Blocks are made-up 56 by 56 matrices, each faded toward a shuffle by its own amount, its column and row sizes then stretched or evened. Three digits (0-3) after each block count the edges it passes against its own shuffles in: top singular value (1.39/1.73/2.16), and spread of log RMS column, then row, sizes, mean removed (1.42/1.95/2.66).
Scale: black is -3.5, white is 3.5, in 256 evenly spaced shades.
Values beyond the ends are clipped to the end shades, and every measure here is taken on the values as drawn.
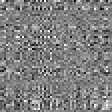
3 2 3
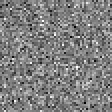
2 0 0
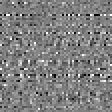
3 0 3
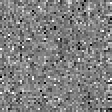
1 1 0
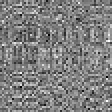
3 1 0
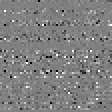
0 0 3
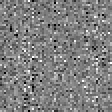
1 2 0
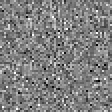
2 1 0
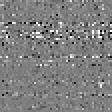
0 1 3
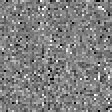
0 1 2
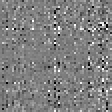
1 3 2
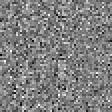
1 1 0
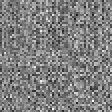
3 2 0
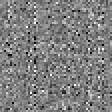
2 2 1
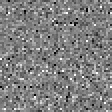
0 0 1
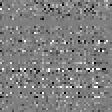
1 2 3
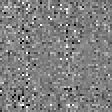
0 2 2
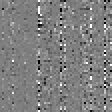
2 3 0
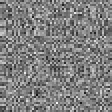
3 0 0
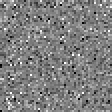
0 1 1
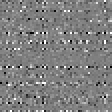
3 1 3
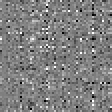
2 3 2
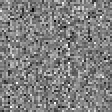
1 1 0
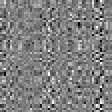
3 3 0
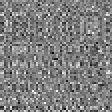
3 0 2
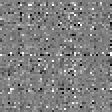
0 2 3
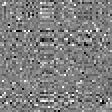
3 0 2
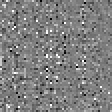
1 2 0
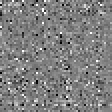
1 2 2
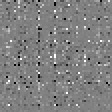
1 2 2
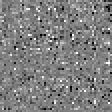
1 1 2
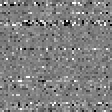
0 0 3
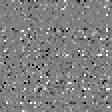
0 1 2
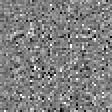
2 2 1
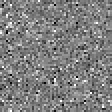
1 1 0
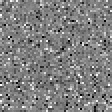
0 0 0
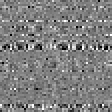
3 0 3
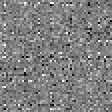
1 2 2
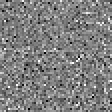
1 1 0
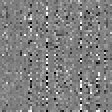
2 3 1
